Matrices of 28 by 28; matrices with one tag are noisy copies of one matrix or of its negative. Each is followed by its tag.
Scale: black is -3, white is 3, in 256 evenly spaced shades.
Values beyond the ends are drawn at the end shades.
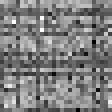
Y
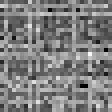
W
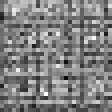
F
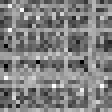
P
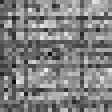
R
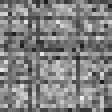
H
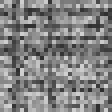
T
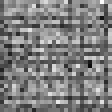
F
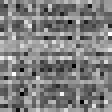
H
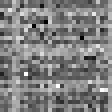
T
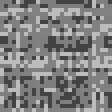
Y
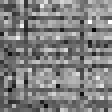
R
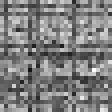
W
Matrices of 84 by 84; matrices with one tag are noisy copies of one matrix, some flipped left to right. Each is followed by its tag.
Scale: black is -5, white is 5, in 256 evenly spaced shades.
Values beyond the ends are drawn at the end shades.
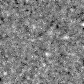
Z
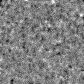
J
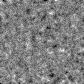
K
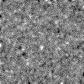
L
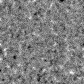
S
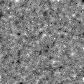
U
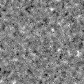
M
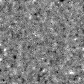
S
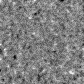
S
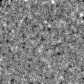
J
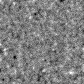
S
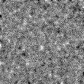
L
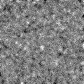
L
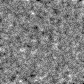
K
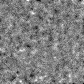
K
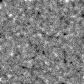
U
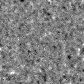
S
